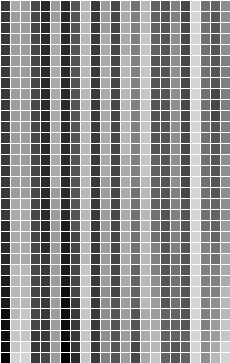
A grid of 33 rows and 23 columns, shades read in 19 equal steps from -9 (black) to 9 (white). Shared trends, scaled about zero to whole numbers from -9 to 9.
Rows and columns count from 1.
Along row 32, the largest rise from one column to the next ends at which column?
2
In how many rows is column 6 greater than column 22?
29
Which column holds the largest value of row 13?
20
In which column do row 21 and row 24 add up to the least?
7
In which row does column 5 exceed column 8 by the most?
33
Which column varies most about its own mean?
16
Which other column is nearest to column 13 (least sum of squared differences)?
6
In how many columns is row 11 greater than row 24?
9
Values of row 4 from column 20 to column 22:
6 -1 -3
